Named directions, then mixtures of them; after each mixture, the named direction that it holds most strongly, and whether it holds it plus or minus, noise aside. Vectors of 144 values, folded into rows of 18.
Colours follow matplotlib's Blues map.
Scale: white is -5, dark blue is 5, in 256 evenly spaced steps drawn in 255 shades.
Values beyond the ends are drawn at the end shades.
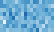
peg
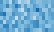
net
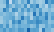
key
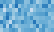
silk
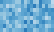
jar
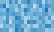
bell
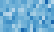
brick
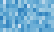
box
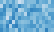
silk, minus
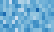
net, plus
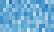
key, minus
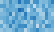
net, minus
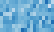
brick, plus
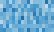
key, plus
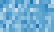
silk, plus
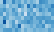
box, minus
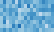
box, minus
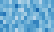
net, plus
